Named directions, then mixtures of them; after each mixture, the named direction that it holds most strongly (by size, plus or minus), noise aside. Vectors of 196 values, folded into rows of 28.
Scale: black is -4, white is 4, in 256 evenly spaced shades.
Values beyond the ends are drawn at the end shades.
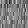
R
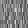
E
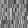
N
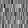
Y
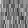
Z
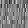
R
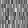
E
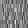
E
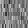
Z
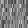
N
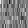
Z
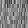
R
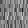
E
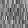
R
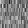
R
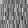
E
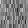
Z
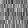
E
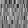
R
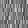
E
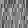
N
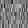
Y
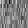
R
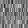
Y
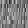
R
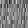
R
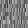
R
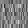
Y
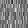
E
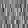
E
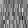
Z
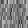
N
